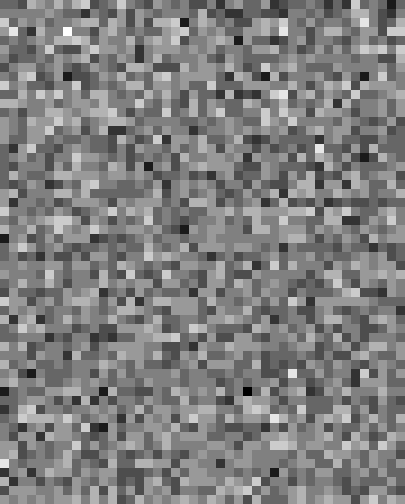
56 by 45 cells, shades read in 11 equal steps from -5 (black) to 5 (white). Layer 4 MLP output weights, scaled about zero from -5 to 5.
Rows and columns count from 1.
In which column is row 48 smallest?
12
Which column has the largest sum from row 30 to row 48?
38
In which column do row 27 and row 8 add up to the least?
1
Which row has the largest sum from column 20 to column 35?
24
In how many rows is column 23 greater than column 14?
26
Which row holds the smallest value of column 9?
45
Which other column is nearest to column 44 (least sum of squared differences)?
37
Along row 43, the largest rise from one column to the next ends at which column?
41
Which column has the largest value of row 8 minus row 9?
30
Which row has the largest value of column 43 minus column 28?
44
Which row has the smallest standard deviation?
43
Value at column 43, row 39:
2
